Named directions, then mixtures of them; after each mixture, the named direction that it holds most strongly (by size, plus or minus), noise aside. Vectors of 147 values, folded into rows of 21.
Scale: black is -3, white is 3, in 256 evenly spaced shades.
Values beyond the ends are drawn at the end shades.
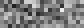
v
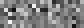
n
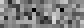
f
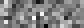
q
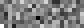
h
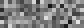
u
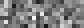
q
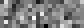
q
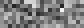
v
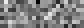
u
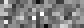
q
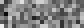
h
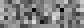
f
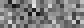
v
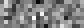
q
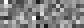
q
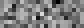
q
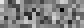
f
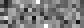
q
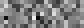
q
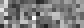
q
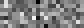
q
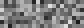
u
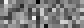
q
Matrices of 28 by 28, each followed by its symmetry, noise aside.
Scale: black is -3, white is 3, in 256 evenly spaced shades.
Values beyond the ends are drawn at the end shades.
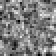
antisymmetric.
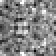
mirrored top to bottom.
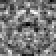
mirrored left to right.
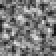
same after a half turn.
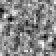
same after a half turn.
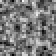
mirrored top to bottom.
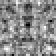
mirrored left to right.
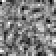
antisymmetric.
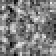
mirrored top to bottom.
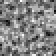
same after a half turn.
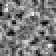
same after a half turn.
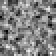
same after a half turn.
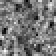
same after a half turn.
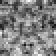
mirrored left to right.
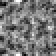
mirrored top to bottom.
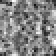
mirrored top to bottom.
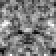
mirrored left to right.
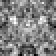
mirrored left to right.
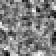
antisymmetric.
